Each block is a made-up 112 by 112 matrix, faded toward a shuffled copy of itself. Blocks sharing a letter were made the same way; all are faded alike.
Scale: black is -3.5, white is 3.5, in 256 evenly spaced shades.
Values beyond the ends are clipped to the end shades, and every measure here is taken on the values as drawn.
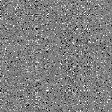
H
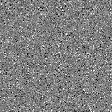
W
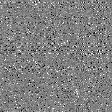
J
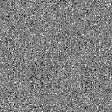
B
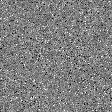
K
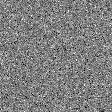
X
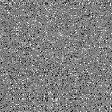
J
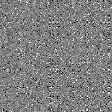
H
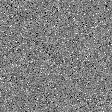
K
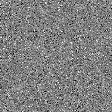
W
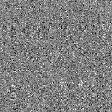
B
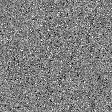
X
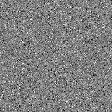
W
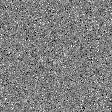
K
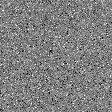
K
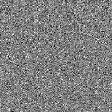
B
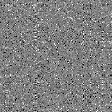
H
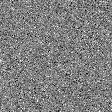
X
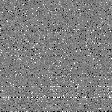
J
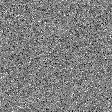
X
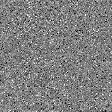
W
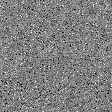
K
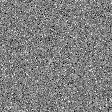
X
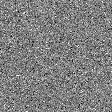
X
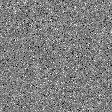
K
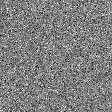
X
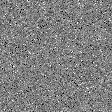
K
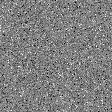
K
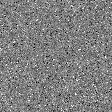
K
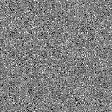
B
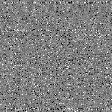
J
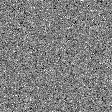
X
